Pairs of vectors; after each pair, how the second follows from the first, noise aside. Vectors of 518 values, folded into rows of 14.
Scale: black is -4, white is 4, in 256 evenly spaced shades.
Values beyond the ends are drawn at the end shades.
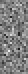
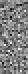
sign-scrambled.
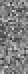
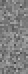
reversed, negated, shrunk.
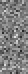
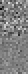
wrapped around, negated, partly zeroed.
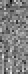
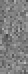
wrapped around, shrunk.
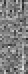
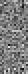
sign-scrambled.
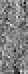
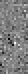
wrapped around, partly zeroed.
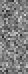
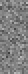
reversed, negated, shrunk.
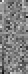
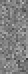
wrapped around, negated, shrunk.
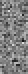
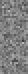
shrunk.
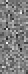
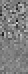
wrapped around, negated, partly zeroed.
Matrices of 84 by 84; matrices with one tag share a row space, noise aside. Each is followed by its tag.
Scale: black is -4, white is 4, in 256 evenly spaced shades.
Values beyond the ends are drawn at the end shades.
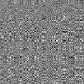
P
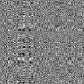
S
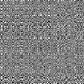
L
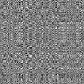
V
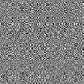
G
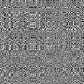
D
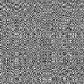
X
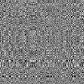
D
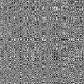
P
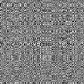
X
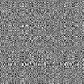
G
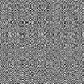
G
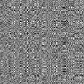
P
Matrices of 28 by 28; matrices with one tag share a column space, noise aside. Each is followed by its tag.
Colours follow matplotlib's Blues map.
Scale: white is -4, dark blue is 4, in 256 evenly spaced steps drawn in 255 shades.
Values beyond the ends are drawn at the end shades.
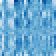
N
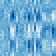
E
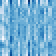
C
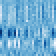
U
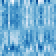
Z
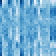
C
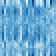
C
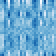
N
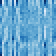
C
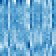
Z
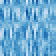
E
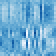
U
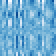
N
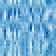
E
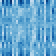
C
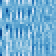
E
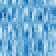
E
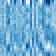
Z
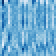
Z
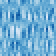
E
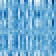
N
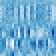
U
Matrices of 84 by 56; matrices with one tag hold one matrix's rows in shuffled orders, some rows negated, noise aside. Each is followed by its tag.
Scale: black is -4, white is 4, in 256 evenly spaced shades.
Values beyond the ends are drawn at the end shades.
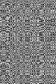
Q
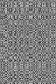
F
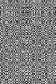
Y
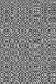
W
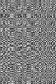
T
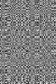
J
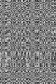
J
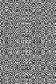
Y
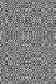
Y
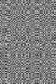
J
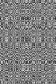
Y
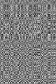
W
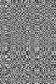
J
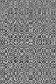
F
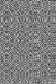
W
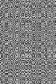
Y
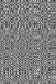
W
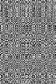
Y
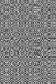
W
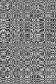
Q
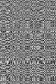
Q
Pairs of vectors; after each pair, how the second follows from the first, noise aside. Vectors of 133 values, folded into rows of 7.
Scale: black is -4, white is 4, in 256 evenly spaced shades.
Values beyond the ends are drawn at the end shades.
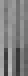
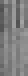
wrapped around, shrunk.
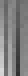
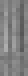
wrapped around, shrunk.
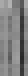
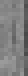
wrapped around, shrunk.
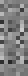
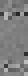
reversed, partly zeroed.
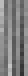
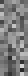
sign-scrambled.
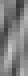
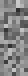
sign-scrambled.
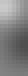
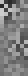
sign-scrambled.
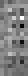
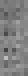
reversed, shrunk.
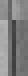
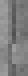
wrapped around, shrunk.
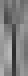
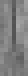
reversed, shrunk.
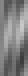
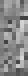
sign-scrambled.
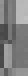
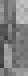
copied.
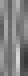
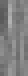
reversed, shrunk.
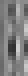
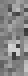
sign-scrambled.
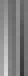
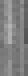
wrapped around, shrunk.
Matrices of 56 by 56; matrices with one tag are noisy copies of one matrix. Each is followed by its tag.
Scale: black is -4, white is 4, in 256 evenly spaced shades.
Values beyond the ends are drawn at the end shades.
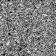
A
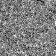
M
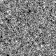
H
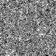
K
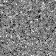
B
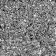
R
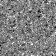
B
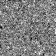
R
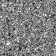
A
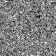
B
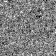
B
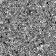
H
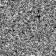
B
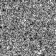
R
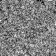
M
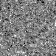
M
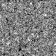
A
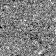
R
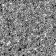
A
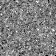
K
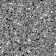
A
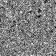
B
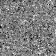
R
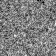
M
